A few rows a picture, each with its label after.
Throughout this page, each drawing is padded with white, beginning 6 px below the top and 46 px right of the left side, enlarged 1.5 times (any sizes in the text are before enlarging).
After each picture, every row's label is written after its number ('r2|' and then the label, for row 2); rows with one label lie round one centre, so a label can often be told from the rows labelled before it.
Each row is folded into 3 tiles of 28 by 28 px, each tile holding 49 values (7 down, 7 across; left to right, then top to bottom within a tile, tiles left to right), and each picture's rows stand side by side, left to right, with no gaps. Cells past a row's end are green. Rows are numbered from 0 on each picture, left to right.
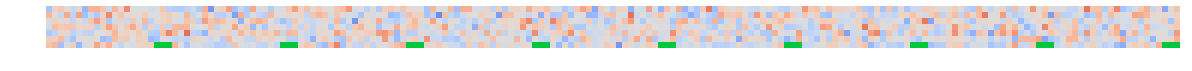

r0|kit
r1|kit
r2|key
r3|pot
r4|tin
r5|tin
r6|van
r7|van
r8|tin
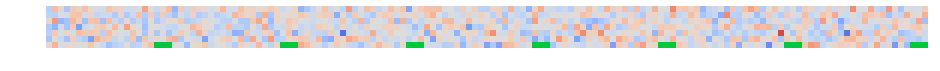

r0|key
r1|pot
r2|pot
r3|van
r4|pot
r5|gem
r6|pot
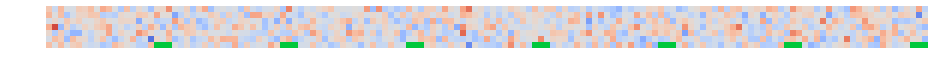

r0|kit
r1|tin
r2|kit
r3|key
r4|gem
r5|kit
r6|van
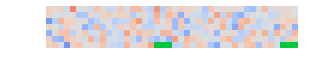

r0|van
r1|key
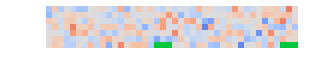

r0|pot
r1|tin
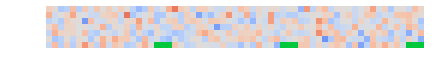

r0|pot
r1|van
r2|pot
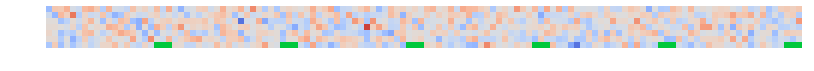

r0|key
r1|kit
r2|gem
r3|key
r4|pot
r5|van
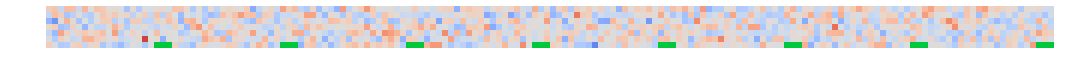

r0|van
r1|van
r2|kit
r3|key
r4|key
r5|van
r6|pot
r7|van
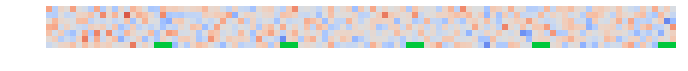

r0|tin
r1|tin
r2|tin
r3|pot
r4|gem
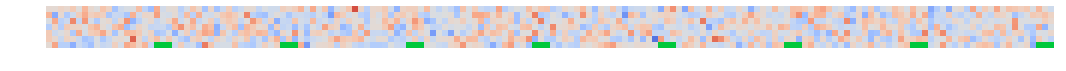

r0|key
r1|van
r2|van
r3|van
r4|tin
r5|tin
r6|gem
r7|kit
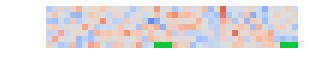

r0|kit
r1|kit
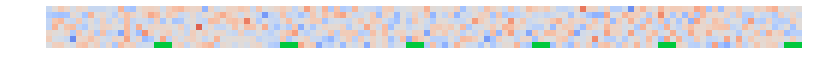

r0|tin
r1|van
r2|key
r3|van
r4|tin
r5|key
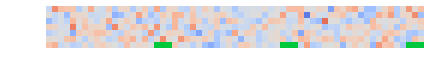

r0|key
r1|gem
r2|key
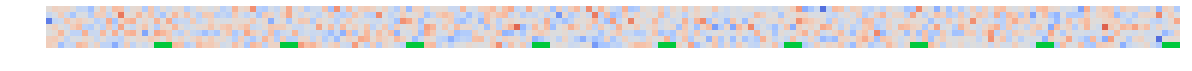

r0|van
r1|kit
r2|pot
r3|pot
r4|key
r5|key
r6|tin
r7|kit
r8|kit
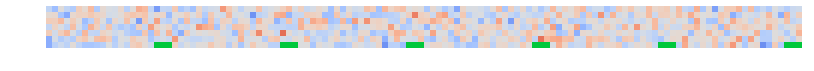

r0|tin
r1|van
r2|gem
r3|key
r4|gem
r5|gem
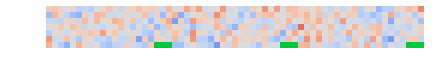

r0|van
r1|key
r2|gem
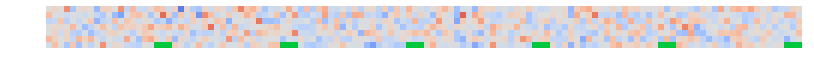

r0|gem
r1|kit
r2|van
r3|gem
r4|key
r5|kit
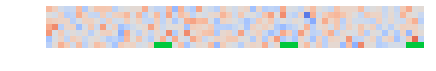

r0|tin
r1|van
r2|key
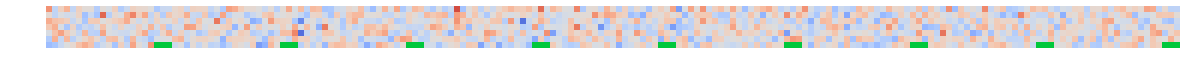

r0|tin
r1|gem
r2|van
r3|kit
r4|van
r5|key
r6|van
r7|gem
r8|key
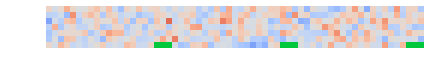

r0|key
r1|van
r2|van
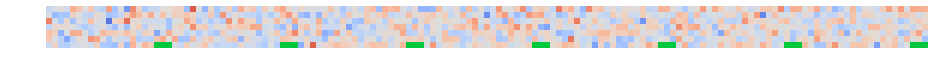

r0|tin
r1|gem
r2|tin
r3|kit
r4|key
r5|pot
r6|van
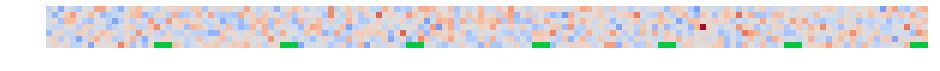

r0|key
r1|pot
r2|tin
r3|van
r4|tin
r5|van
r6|tin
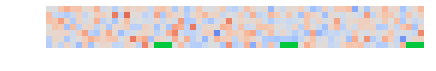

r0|tin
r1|pot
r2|kit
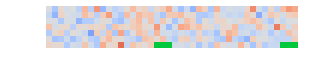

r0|pot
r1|kit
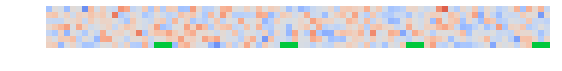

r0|kit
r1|gem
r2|kit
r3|gem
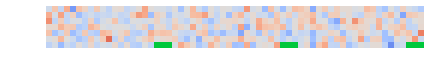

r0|gem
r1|pot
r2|gem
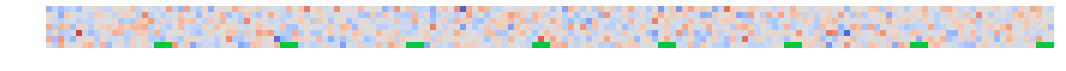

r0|pot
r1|kit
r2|key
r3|tin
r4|pot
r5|kit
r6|pot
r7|gem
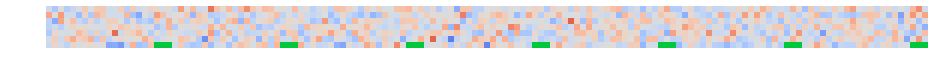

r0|van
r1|key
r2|key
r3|pot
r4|van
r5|tin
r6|kit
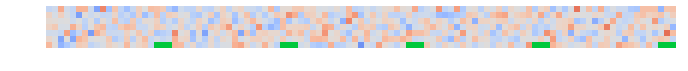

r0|gem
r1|kit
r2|van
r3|tin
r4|pot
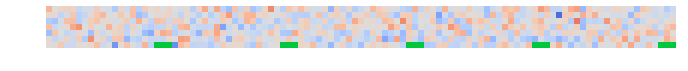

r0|van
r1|tin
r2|pot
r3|pot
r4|key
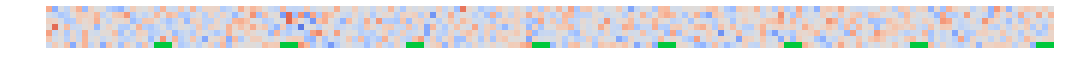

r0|tin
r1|key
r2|key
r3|key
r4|gem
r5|pot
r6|pot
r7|gem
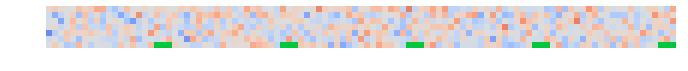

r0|key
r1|key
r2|key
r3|gem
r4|key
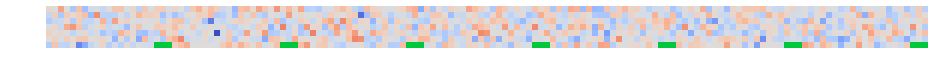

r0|gem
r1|pot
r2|kit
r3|kit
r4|pot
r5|pot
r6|kit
